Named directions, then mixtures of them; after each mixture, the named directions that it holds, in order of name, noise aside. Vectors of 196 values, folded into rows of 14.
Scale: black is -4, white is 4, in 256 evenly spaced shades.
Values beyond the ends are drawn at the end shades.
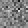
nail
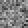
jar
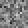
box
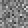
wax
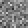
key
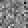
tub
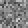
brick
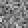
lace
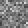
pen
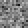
jar, lace.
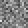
lace, tub, wax.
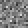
jar, tub, wax.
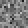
box.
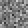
brick, wax.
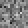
box.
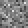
box, jar, pen.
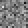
tub.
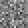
box, key.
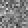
lace.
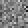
nail, tub, wax.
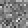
brick.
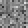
lace, tub.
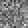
jar, key.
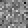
tub.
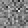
nail.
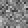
lace, nail, pen.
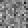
tub.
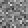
key.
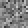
box, nail, wax.
